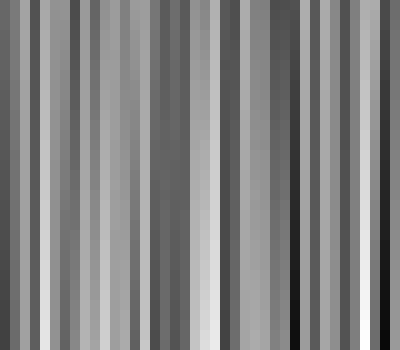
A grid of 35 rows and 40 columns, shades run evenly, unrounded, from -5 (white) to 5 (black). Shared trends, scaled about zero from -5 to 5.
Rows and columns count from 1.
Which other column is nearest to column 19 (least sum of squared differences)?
17
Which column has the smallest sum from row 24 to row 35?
37
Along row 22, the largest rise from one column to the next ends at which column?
23
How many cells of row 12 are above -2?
37
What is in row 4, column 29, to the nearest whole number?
2
